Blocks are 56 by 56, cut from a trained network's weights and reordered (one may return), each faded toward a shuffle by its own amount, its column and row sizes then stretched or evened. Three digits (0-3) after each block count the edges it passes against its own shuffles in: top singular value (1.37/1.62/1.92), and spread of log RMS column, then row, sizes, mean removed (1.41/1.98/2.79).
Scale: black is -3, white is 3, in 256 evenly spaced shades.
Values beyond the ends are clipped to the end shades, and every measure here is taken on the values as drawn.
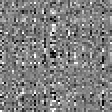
3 3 2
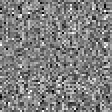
2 2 1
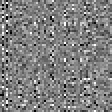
3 3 1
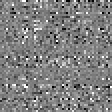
1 2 3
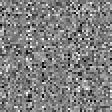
0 2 2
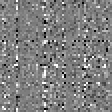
1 3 2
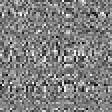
3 1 3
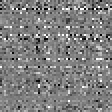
1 2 3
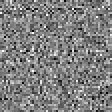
2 0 1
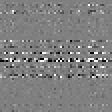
2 1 3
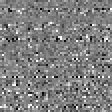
0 1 3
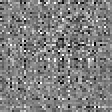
3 2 3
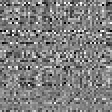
3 0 3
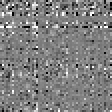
1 3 3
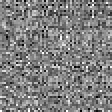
3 0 2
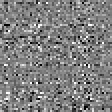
1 2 3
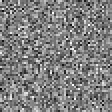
2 1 0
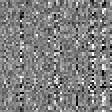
3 3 0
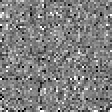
0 2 2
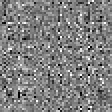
2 2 1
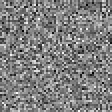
1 0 0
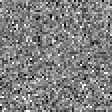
0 0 0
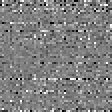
1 1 3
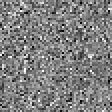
1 1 1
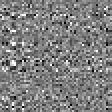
3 2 2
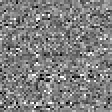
1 0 2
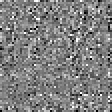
1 2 2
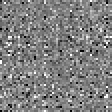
0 2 2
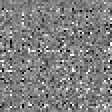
0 2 2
